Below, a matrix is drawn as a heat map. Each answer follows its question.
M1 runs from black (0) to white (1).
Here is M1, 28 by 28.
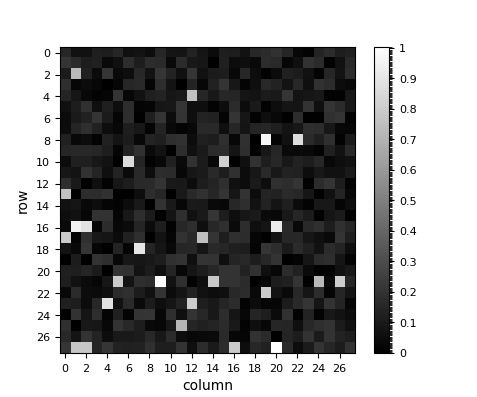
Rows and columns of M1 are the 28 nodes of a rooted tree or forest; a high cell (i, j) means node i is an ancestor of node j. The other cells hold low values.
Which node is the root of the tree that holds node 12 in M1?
23
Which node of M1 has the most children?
21
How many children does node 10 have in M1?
2
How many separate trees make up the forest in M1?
9
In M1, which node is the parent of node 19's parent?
8
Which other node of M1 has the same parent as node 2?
20
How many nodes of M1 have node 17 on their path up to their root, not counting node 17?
2
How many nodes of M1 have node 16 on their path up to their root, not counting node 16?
3
